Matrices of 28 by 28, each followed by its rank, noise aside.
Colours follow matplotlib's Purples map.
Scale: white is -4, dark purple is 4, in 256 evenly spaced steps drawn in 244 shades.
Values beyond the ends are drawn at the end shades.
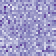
six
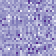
six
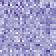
five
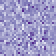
seven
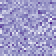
six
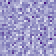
seven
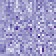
five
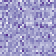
five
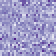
five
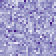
seven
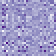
three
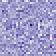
seven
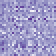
six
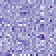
four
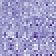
three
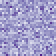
seven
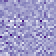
four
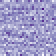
five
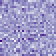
six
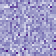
seven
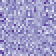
six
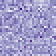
six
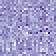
six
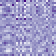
three
